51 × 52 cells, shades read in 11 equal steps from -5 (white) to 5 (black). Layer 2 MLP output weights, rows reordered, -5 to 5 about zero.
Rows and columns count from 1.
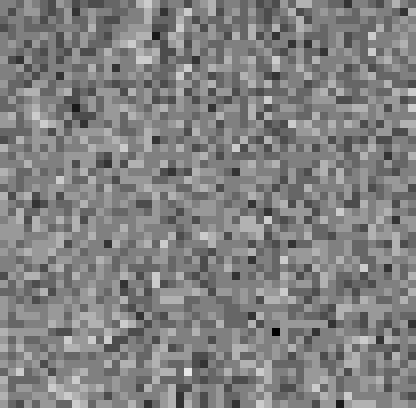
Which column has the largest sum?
35
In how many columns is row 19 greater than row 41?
18
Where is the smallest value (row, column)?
47, 24
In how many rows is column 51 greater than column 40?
16
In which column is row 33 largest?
32
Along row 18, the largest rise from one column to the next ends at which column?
20
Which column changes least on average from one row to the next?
13
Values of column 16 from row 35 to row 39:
-2 3 2 -2 1
